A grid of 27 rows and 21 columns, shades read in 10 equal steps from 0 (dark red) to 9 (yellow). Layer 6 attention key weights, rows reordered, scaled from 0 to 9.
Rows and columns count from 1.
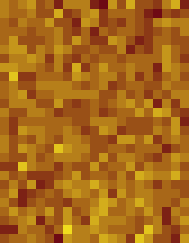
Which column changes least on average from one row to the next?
5
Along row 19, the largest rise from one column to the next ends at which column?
3
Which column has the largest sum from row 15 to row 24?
12
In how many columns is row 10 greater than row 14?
10
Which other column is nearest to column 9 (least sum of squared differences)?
14
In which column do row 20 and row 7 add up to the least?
6
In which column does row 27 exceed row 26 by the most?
16
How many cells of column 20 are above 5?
5
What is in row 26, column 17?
8
